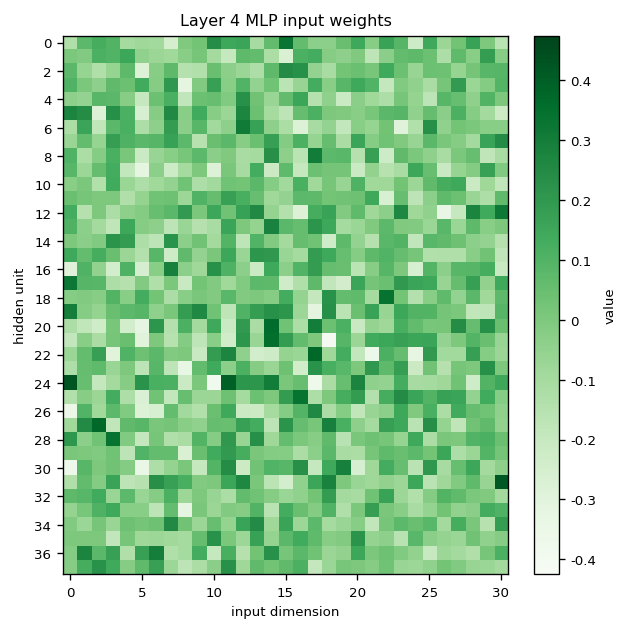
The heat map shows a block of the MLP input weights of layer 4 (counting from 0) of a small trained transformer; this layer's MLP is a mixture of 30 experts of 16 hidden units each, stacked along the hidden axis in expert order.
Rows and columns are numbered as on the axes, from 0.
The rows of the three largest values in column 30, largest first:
31, 12, 7
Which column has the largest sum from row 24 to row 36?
11
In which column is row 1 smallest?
15
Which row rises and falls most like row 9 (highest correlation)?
28
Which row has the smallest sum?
9
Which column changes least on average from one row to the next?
1
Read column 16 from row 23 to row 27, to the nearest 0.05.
-0.25 0.05 0.35 0.1 0.05
